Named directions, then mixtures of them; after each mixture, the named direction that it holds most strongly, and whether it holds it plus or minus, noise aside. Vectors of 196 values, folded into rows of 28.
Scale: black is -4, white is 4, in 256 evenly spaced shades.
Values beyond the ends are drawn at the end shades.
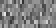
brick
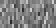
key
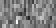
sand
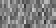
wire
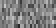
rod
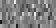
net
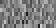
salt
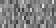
key, plus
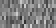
rod, minus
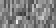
sand, plus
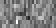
sand, plus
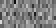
net, minus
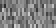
rod, minus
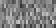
rod, plus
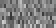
rod, minus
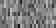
rod, plus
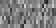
wire, minus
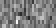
sand, plus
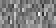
key, minus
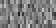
wire, minus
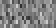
brick, plus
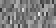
key, minus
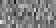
net, minus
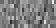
key, plus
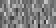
wire, plus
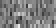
rod, minus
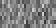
wire, plus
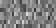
salt, minus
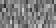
key, minus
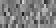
brick, minus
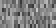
rod, plus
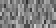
wire, plus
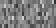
key, plus
